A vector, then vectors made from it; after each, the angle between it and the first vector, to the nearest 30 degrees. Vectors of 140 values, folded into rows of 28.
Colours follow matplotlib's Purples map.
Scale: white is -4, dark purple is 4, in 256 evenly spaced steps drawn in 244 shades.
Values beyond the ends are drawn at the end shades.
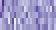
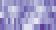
120 degrees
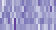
150 degrees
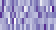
30 degrees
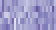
30 degrees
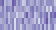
60 degrees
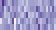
30 degrees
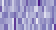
120 degrees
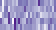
150 degrees
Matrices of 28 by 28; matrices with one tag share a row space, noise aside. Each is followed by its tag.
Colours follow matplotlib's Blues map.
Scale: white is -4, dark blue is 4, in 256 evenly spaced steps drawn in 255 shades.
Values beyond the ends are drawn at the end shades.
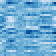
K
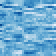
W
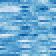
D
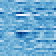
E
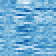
E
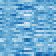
E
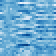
E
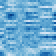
K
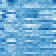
K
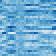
K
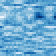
W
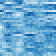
W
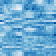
W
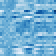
E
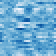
E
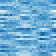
D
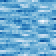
D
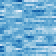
W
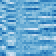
K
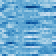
K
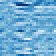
E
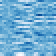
E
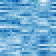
D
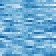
W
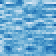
W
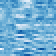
E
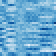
K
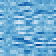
E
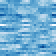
D
